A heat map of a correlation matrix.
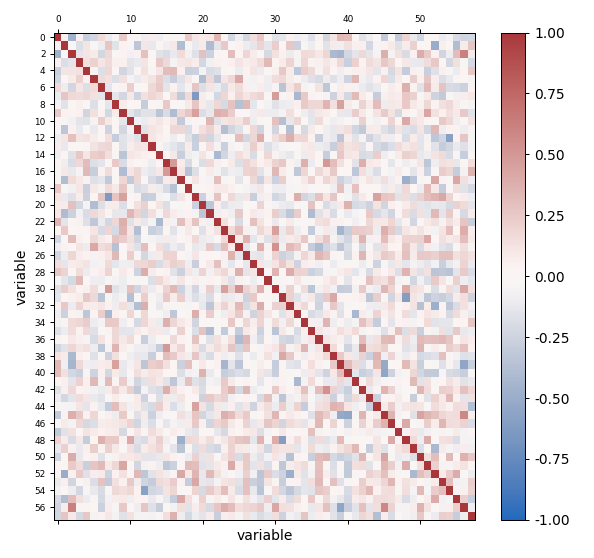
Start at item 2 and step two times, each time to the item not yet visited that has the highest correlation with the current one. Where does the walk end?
45
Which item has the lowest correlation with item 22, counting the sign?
14
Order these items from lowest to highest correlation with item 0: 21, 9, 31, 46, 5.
5, 31, 46, 21, 9
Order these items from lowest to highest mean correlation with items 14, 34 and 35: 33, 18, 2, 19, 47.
19, 33, 18, 2, 47
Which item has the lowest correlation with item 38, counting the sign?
2
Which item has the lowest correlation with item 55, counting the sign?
1
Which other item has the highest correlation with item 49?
41
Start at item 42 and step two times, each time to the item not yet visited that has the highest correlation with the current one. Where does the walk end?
15
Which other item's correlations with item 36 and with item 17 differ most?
48
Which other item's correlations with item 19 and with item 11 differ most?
9
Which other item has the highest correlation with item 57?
16
